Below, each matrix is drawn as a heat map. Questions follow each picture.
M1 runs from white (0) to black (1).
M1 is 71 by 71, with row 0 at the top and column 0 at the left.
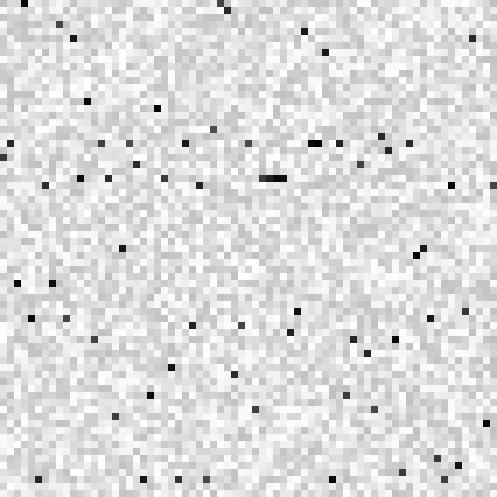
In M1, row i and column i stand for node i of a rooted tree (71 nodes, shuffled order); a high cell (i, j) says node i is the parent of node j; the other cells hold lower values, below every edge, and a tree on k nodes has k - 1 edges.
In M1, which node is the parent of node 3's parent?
22
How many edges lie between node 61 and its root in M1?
3
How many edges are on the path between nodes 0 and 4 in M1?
7
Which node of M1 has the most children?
20
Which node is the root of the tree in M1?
68
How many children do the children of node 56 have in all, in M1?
1
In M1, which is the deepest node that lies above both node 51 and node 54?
23
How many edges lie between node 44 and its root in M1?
2
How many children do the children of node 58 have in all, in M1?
2
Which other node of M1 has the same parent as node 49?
21
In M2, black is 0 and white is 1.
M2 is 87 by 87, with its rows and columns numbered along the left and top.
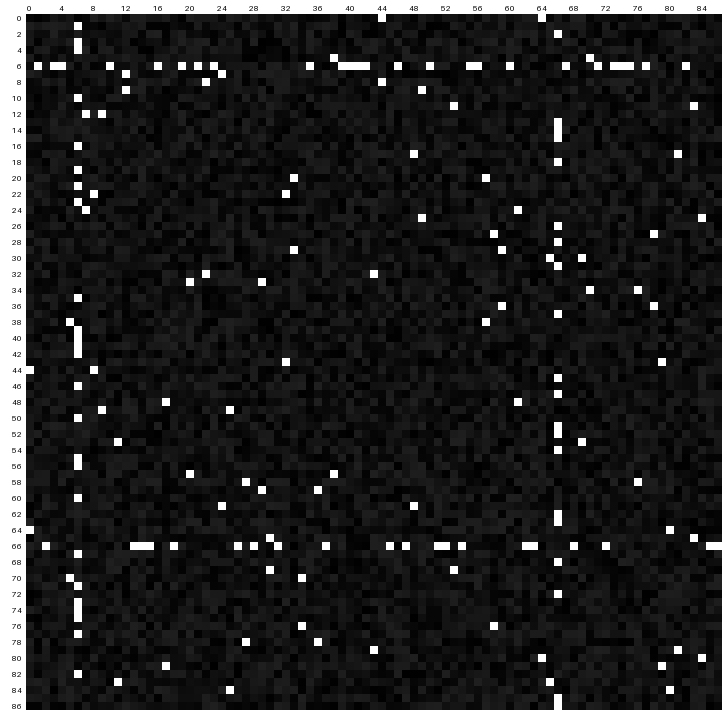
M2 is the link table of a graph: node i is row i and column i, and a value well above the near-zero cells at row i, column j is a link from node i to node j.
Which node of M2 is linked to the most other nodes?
node 6
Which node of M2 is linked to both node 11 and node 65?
node 83
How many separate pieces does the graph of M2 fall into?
5
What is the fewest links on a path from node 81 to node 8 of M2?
5
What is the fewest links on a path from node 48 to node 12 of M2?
4
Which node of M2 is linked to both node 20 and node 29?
node 33
